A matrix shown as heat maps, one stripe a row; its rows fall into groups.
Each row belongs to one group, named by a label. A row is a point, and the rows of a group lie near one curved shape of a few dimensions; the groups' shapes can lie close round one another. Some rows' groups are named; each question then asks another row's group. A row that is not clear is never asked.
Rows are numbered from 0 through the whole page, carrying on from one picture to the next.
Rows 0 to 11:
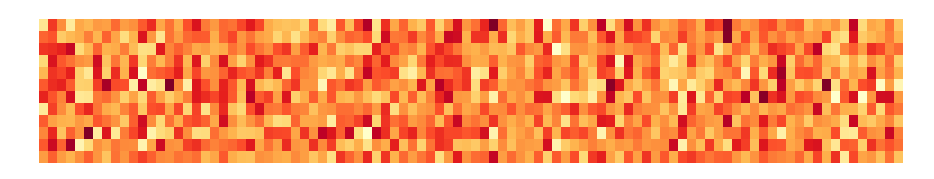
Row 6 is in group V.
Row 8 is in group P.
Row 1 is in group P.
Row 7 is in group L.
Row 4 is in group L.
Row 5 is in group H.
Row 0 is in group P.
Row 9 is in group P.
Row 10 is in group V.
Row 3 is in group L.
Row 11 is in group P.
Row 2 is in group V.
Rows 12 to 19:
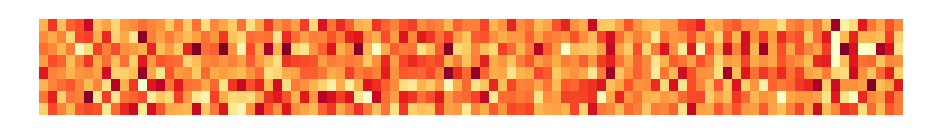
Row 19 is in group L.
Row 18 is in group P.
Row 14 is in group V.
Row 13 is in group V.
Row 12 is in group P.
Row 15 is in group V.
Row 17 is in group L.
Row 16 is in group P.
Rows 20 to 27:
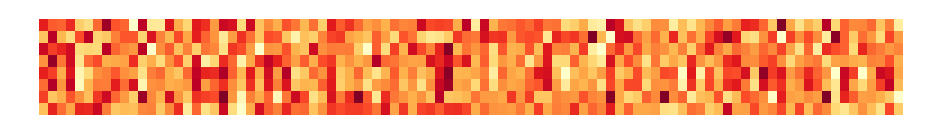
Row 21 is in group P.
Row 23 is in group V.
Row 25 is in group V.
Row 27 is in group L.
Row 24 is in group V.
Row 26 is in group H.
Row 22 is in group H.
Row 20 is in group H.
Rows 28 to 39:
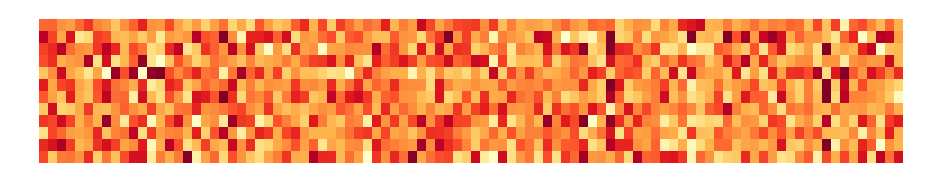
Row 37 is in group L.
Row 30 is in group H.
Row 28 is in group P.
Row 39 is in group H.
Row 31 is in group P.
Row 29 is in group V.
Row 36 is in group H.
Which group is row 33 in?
H
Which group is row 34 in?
H
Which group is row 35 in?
P
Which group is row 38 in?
H
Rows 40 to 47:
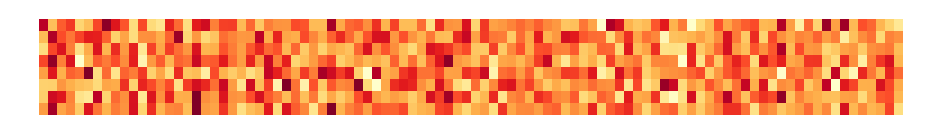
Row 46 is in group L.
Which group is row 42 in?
L
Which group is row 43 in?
V
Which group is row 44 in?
P
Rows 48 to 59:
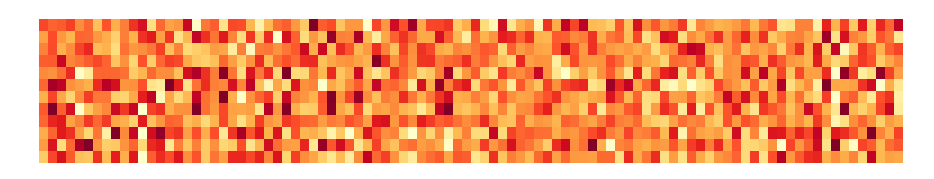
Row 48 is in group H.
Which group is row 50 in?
P
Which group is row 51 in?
V
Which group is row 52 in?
V
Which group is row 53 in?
H
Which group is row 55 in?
V
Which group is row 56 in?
V
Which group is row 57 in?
L
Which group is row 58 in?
P
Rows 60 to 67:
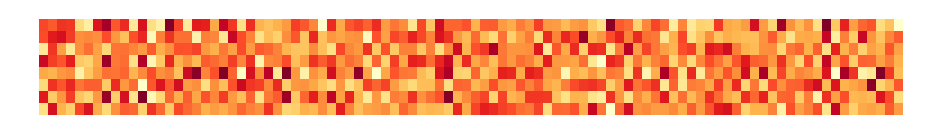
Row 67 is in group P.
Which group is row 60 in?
H
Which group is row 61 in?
H
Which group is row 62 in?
P
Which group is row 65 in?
L
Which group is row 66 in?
H
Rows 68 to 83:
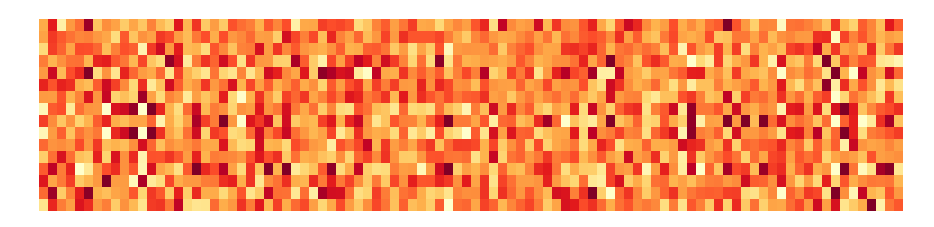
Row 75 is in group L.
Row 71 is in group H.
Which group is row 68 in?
P
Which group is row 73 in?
H
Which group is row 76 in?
V
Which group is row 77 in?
L
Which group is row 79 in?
L
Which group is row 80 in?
V
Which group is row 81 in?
H
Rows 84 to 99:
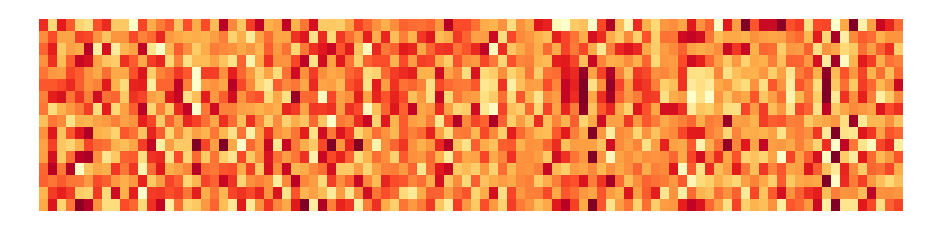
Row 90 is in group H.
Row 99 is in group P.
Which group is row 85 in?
P
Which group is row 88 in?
H
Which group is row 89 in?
H
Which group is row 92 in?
P
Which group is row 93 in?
P
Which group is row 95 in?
P
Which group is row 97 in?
H
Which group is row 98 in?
L
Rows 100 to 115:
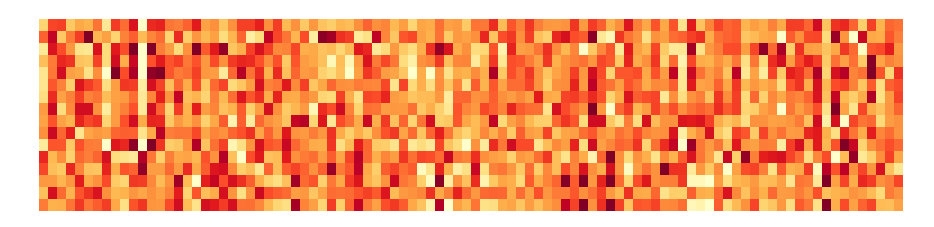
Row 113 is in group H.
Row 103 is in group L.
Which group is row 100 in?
L
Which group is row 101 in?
P
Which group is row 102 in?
L
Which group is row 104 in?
L
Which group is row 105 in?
L
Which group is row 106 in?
L
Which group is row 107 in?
P
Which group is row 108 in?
P
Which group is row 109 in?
V
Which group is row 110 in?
L
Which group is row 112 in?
H
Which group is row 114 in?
L
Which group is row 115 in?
H
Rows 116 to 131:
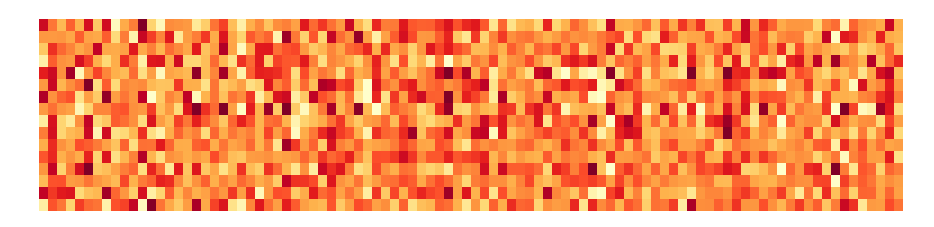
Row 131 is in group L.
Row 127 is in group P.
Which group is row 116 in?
P
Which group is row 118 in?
L
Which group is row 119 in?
L
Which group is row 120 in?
V
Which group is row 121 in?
P
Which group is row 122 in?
H
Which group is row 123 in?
V
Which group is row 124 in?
P
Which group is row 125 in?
P
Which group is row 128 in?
P
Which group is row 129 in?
V
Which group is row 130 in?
H
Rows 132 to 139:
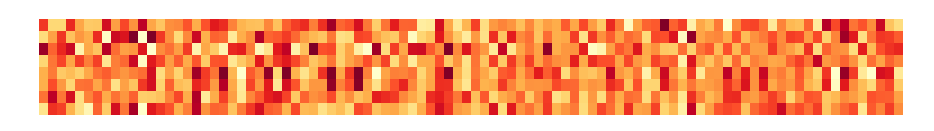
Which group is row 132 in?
H
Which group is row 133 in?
L
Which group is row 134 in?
H
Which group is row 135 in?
L
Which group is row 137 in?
V
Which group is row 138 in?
V
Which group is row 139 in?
L
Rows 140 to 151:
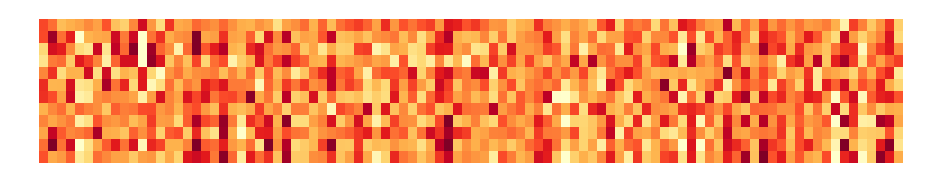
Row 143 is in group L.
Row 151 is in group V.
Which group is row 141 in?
V
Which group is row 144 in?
P
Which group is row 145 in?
H
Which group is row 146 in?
V
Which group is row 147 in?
P
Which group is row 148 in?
V
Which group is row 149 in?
L
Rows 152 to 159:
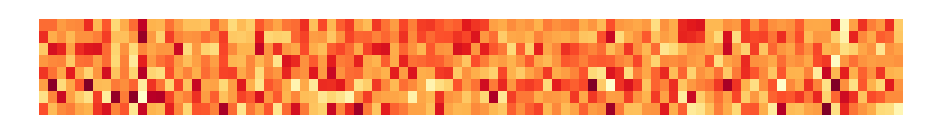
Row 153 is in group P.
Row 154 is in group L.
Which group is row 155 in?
V
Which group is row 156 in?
H
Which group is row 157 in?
P
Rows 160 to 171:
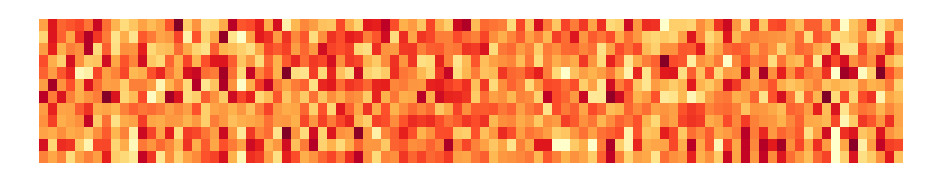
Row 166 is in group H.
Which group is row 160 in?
L
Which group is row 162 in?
P
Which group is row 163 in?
H
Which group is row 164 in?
V
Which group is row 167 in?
P
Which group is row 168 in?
P
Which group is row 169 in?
V
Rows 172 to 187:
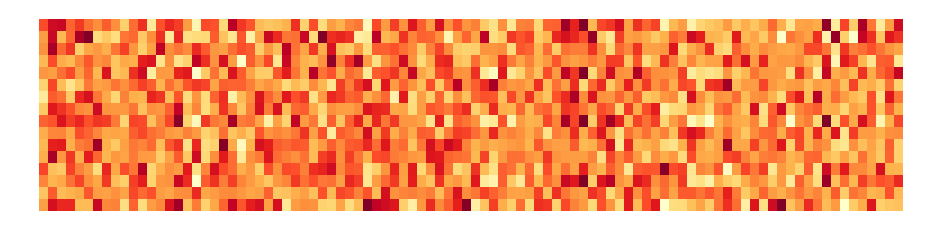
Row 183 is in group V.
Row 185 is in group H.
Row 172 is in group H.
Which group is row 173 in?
P
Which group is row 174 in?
V
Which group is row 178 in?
L
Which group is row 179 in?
L
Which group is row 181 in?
P
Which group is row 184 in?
H
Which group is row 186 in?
P
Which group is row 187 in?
L
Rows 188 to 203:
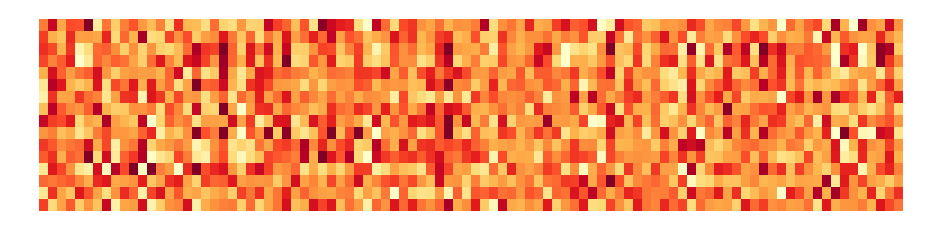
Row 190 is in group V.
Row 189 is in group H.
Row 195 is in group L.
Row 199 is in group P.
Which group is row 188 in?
P
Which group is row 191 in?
V
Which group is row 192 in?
L
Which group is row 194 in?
L
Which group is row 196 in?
H
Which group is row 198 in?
P
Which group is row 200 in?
L
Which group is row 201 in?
H
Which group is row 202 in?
L
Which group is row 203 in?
H
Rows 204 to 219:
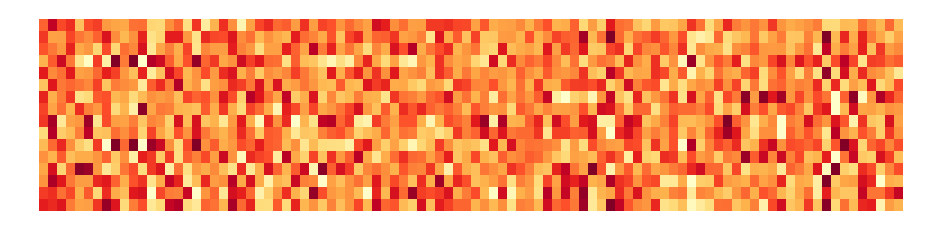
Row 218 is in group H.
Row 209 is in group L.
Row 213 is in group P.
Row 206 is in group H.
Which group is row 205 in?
H
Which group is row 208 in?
H
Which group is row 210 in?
V
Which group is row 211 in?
V
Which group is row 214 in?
L
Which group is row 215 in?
V
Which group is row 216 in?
P
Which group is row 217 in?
H
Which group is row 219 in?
H
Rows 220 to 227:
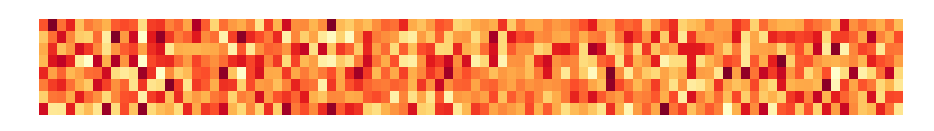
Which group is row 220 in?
V
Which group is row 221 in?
L
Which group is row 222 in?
P
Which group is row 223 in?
L
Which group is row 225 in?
H
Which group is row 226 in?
L
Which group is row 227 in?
H
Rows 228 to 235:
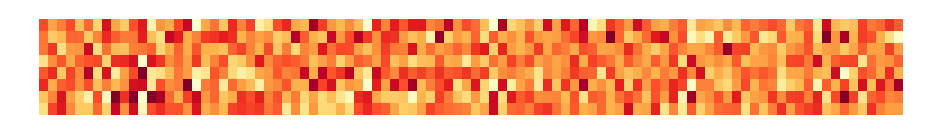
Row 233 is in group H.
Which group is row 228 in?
H
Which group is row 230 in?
P
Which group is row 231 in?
L
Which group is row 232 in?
P
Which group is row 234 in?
L
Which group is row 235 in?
L
